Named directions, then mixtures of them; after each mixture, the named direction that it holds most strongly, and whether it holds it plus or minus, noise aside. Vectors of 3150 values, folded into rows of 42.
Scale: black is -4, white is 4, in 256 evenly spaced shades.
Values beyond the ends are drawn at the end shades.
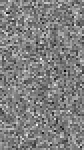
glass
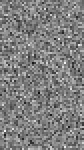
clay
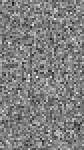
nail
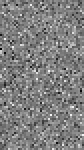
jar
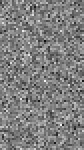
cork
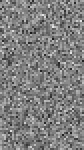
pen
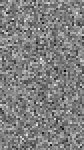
glass, plus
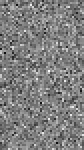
jar, plus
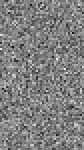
jar, minus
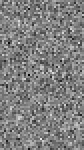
nail, minus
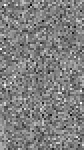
jar, minus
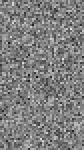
nail, minus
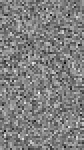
clay, minus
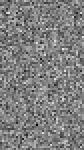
glass, minus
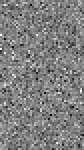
jar, minus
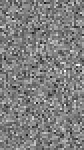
glass, minus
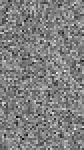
glass, minus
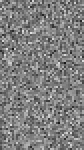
pen, minus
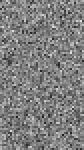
pen, plus
